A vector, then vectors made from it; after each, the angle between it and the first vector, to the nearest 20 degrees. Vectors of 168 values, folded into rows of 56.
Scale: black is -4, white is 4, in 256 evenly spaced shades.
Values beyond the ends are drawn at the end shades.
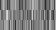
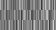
120 degrees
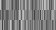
120 degrees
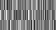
60 degrees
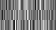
100 degrees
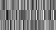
120 degrees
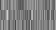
40 degrees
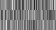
80 degrees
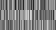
100 degrees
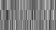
160 degrees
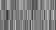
160 degrees
